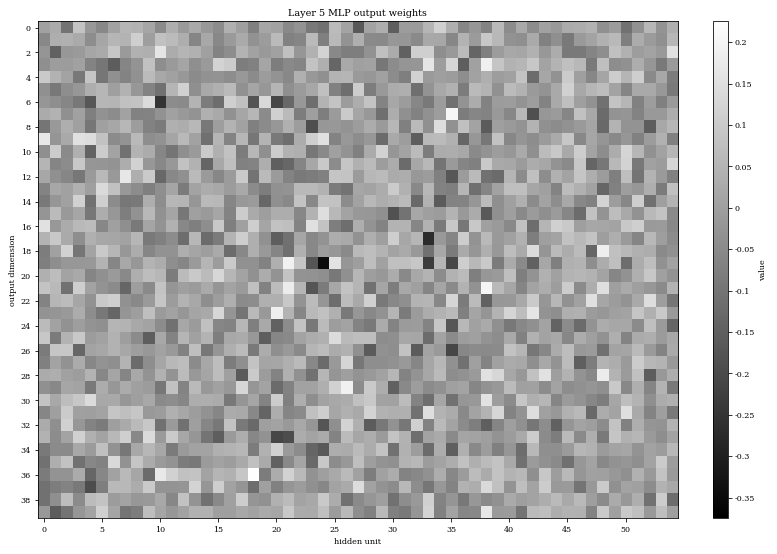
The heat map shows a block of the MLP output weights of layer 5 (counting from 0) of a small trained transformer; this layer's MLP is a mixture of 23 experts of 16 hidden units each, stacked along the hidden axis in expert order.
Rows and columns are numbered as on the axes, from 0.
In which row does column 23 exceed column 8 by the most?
16
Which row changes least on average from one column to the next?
20
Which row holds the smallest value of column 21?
33
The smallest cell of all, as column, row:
24, 19
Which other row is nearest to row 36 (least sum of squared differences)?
27
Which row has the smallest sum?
32
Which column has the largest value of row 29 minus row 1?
26
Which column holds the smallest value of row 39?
1
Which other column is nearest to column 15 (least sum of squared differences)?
43
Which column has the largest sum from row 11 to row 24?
52
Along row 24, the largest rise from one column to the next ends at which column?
36
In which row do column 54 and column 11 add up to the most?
2
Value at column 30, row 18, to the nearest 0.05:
0
